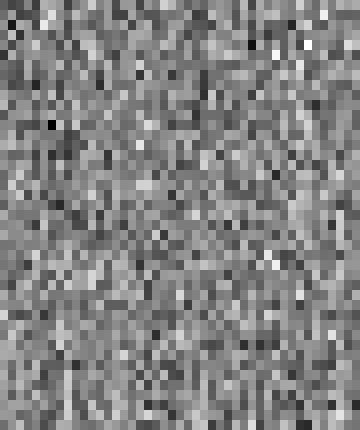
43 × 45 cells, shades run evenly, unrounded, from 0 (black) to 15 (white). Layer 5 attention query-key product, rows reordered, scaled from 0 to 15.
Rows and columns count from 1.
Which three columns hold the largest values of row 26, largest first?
34, 5, 9
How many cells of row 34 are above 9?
12
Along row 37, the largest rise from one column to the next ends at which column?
43
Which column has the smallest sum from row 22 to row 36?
33
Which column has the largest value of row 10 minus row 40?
37
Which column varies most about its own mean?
38
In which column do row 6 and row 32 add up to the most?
35
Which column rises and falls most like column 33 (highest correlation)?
27
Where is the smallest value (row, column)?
13, 7
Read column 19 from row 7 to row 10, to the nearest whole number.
7 11 9 7
